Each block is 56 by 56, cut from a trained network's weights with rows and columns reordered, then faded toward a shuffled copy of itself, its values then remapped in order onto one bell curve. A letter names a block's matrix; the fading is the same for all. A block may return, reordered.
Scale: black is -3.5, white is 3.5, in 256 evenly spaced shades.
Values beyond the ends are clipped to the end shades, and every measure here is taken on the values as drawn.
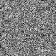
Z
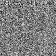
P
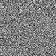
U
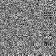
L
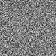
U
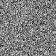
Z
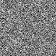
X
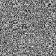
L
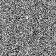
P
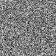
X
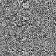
L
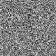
L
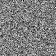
P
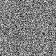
P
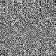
L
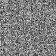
P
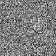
L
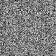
P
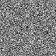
U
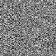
L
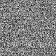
U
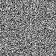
P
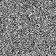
Z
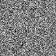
X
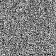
P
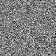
U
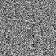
U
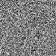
U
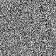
X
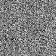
P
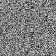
X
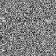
L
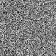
Z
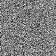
X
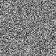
U
